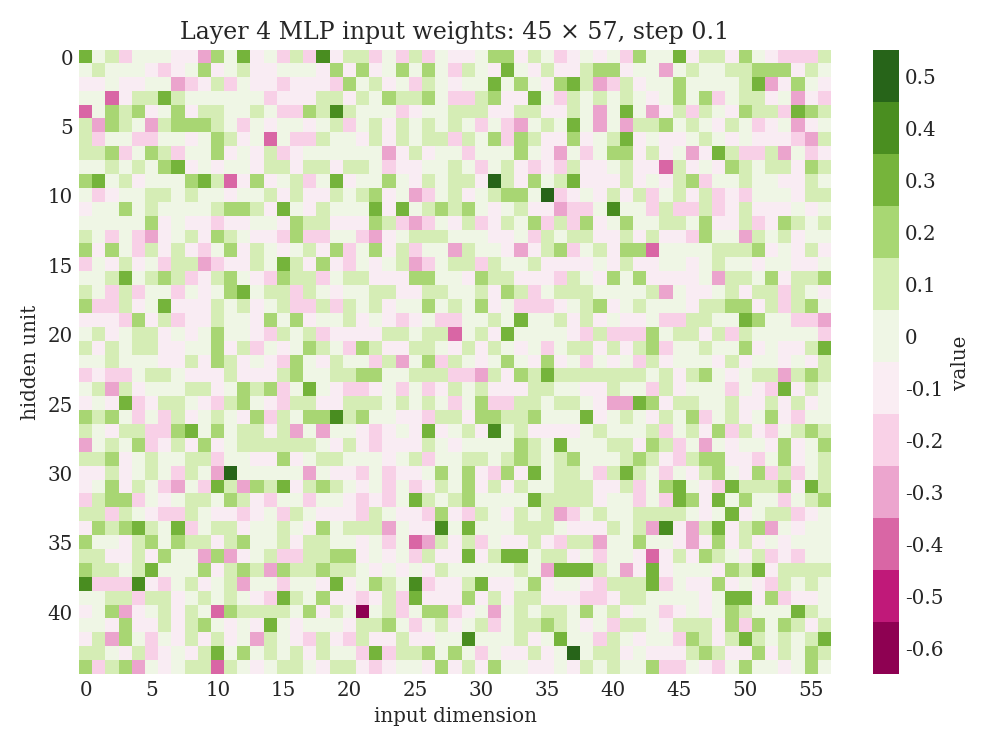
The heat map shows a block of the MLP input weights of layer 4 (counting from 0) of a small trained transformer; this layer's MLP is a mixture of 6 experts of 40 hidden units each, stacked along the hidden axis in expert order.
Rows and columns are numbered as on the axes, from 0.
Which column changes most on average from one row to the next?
26
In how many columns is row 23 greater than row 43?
23
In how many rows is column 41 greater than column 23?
26
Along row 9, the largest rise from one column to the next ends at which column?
31
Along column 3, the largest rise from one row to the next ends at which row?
41
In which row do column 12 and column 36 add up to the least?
33
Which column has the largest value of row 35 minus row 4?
0
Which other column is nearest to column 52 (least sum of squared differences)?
49
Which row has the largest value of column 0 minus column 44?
38
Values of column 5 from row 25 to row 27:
-0.1 0 -0.2
